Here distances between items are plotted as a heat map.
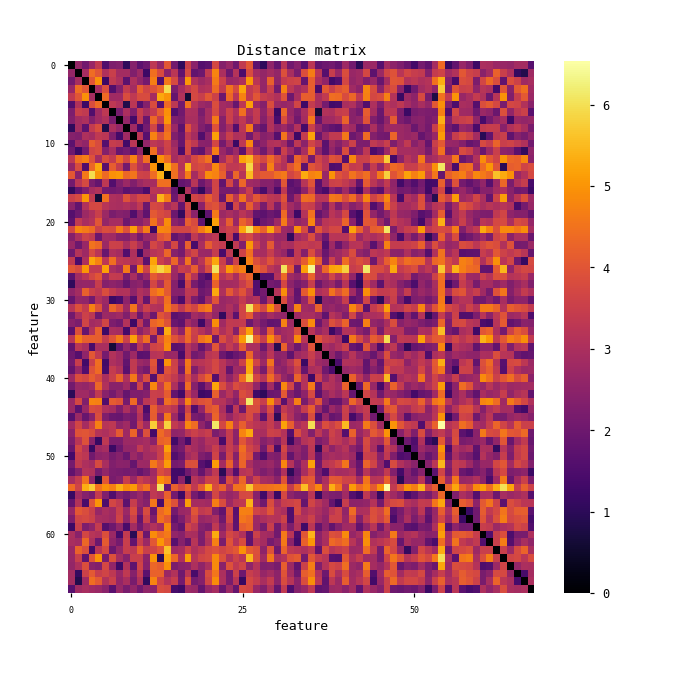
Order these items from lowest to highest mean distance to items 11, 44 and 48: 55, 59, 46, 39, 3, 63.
55, 39, 59, 63, 3, 46
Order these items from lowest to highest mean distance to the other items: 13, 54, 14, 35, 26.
13, 35, 26, 14, 54
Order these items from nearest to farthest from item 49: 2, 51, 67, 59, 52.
59, 67, 52, 51, 2
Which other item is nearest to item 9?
60
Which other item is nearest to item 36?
6
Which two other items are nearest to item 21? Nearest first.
12, 40
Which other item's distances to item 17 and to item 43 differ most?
4
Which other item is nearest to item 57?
58
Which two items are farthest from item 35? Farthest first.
26, 46
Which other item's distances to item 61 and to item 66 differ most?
25
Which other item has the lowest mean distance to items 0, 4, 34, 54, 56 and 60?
16
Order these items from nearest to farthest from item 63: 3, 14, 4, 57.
3, 57, 4, 14
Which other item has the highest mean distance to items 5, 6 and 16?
54
